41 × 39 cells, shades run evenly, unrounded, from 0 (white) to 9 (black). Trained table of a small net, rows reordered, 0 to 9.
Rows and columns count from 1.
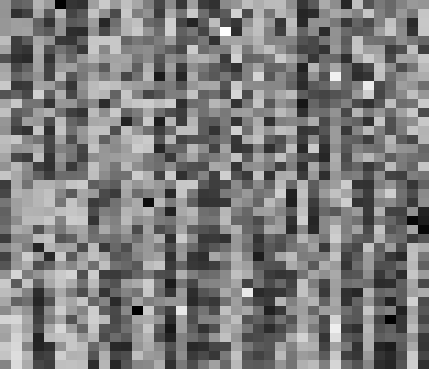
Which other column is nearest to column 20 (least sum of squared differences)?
19
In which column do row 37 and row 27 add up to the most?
16
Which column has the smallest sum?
31
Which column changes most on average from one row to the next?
22
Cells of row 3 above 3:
31
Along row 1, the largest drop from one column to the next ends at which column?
33
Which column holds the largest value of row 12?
28
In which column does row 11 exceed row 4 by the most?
21
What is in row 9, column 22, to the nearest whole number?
6
